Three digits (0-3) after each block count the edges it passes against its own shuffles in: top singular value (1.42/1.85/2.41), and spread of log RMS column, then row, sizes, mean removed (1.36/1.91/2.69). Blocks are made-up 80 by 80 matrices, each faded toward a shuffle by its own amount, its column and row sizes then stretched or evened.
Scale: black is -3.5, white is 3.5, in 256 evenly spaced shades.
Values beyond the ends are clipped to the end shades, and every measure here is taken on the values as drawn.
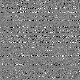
0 1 3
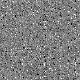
0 2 0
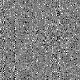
2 2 0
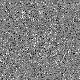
1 0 1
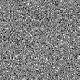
2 0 0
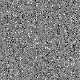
0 2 0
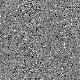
0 2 0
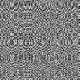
3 2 1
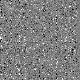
1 2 0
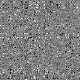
2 2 2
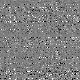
0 1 3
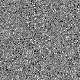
1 1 0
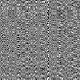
3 3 0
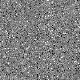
0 1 1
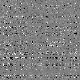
2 2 3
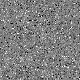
1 0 1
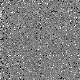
0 2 1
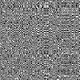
3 2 1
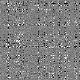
1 3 3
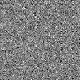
2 1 0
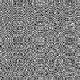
3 0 0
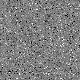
0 0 1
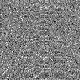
2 0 0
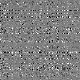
2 2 3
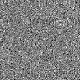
2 1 0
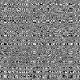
3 1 3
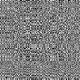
3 2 3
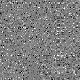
2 0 1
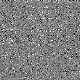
1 1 2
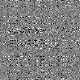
1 2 3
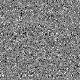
1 0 1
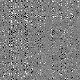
2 3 1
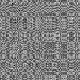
3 1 0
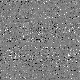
0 0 2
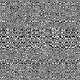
3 0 3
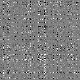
0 3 3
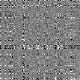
3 3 3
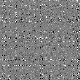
1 2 2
